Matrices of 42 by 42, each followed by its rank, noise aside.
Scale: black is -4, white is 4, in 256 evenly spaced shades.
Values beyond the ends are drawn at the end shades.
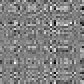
three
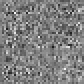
seven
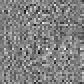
six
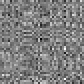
four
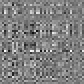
three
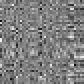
four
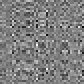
three
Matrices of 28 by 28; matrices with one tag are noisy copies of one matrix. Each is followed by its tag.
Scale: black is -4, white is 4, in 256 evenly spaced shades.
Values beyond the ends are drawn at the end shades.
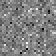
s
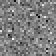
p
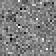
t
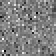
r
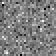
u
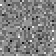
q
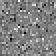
t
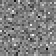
p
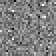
p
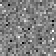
q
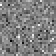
q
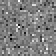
t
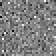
r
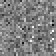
q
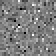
t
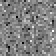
q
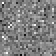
u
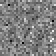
q
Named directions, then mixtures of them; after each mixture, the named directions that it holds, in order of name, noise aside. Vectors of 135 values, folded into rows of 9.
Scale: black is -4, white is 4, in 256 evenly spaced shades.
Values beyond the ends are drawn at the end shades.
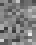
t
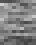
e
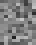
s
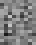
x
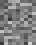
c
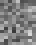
t.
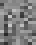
x.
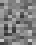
t, x.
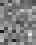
t.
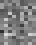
s, t, x.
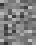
t, x.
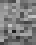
e, t, x.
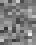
t.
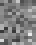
t.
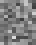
s.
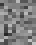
t, x.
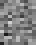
c, s, x.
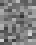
t, x.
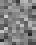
s, t.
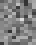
s.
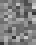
s.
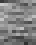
e.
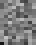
c, s, x.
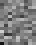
c, s, x.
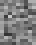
s, x.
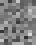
t.
